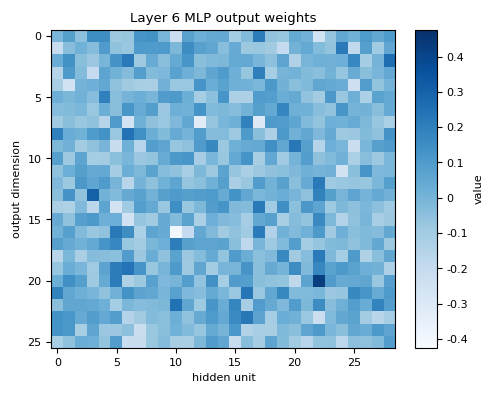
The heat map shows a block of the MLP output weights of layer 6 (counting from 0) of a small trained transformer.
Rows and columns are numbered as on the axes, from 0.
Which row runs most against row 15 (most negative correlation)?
6
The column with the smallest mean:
7
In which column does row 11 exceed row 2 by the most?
26
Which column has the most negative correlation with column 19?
9
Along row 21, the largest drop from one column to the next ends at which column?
17
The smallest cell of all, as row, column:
16, 10
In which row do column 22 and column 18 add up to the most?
20
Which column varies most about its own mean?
22
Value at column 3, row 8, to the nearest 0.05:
0.1
